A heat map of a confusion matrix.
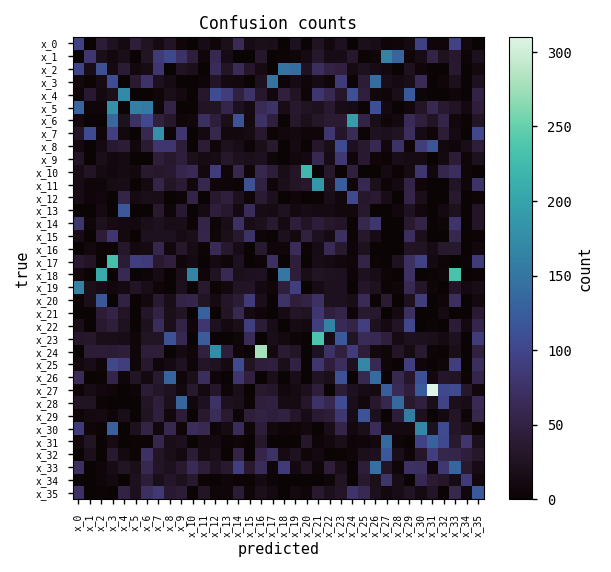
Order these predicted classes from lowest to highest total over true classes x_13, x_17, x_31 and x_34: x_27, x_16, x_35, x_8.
x_16, x_8, x_35, x_27
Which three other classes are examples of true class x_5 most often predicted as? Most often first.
x_3, x_6, x_0
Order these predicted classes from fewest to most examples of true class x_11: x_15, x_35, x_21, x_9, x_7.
x_9, x_7, x_35, x_15, x_21
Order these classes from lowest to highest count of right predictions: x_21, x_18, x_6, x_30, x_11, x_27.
x_11, x_21, x_6, x_27, x_18, x_30
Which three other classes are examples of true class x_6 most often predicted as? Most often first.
x_24, x_3, x_14
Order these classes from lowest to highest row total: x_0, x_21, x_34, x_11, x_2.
x_34, x_0, x_21, x_11, x_2
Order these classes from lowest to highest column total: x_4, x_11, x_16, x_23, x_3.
x_4, x_11, x_16, x_3, x_23
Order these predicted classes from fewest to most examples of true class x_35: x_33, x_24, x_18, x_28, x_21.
x_18, x_28, x_21, x_33, x_24
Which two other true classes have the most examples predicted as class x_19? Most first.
x_2, x_16
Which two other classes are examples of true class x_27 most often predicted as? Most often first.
x_31, x_30
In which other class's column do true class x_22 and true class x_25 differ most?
x_14
